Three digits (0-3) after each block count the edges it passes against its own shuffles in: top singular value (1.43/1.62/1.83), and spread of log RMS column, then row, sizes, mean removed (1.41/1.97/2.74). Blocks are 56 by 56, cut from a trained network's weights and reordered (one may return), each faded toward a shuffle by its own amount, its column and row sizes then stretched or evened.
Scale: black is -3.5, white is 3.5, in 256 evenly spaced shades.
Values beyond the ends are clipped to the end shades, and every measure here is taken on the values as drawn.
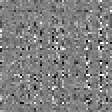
0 3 2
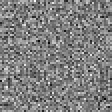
3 0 0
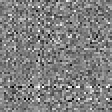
2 1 2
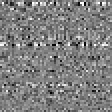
3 0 3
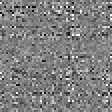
1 2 3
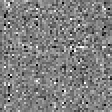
0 2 0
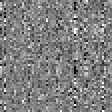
3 3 0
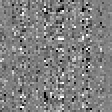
1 3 1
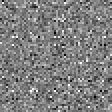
1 1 1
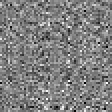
3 2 1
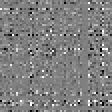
1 3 3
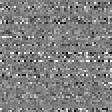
0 0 3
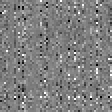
1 3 0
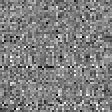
3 1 2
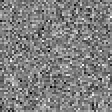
2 0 0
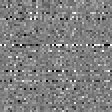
3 1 3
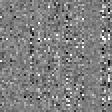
0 3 1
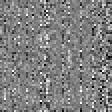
2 3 0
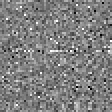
2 1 0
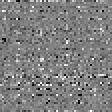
0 1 3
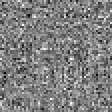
2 1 1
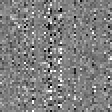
0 3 0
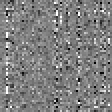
2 3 1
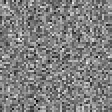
3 0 0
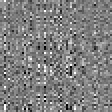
3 3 1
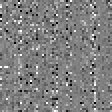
0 3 1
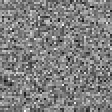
1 0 0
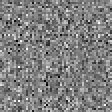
3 2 2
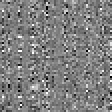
2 3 0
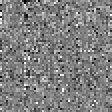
0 2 1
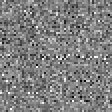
0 0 2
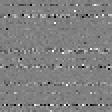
2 0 3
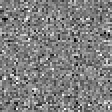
1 1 2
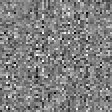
2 2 1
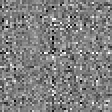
1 2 2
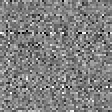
1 0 2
